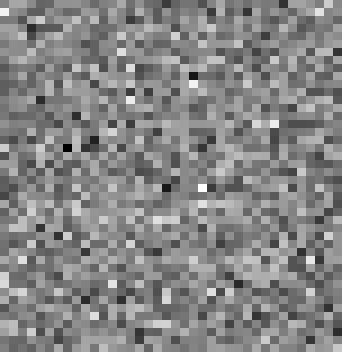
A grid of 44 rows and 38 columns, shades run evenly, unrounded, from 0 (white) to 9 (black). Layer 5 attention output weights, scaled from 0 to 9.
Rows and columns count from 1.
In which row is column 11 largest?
18
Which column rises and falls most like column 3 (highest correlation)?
35
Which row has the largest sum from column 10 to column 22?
37
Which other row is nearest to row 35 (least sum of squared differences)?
43
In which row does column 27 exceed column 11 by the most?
40
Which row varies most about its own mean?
24
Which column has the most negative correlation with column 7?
30
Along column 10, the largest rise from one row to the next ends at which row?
32
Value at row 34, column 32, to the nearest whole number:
4
